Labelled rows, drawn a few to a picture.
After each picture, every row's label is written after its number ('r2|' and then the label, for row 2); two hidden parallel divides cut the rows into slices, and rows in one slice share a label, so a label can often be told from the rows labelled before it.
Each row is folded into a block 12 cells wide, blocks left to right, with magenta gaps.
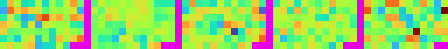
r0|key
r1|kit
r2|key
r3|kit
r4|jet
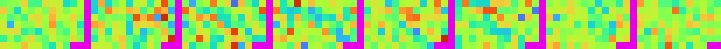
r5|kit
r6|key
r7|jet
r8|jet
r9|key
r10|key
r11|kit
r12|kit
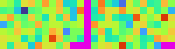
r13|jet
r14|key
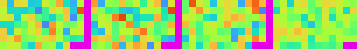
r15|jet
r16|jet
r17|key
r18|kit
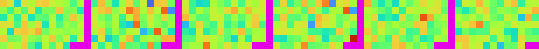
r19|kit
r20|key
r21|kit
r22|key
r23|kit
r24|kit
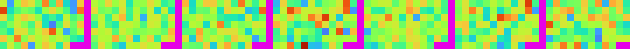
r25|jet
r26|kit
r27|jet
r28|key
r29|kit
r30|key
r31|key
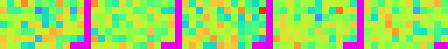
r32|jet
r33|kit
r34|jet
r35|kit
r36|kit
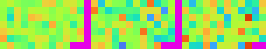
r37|kit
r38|jet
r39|jet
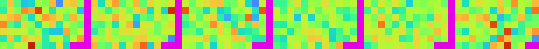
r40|key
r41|jet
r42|jet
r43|kit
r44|kit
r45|jet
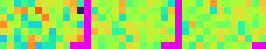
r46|key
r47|kit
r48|kit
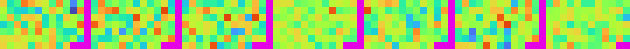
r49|jet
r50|key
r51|key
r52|kit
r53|jet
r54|key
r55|kit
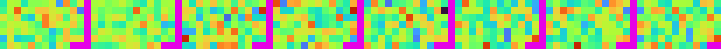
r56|key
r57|kit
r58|jet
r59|jet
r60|key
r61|key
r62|key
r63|key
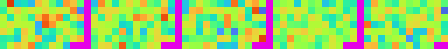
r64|key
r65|key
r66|key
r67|kit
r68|key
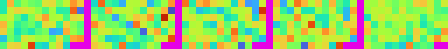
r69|key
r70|key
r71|jet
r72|jet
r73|kit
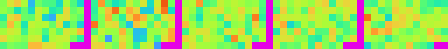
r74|kit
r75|key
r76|kit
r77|kit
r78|kit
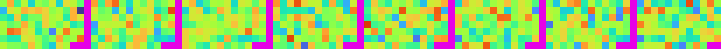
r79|key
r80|jet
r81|kit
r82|jet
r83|key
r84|key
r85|jet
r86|key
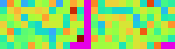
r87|key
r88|jet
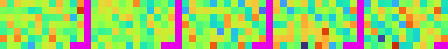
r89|jet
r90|kit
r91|key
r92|jet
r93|key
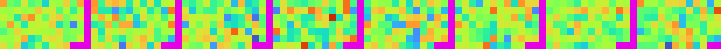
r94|kit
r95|jet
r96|jet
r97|key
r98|key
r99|key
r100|kit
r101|jet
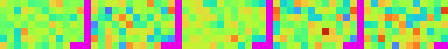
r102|kit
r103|jet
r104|kit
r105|jet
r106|jet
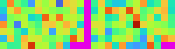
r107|key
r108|key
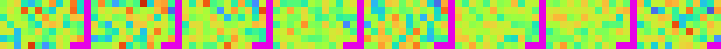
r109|key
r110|key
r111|jet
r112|kit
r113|jet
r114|kit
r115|kit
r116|jet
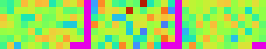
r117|kit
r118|key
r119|kit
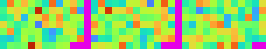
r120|key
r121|key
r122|jet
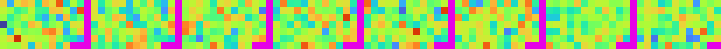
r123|jet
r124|jet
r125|key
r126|key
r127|jet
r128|key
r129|kit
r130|key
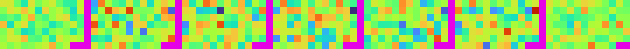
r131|kit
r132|key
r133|jet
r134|key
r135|key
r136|jet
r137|kit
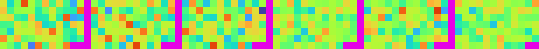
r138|jet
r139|jet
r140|key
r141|kit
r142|key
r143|kit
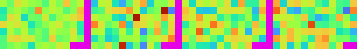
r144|kit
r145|key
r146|jet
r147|jet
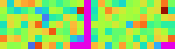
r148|jet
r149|key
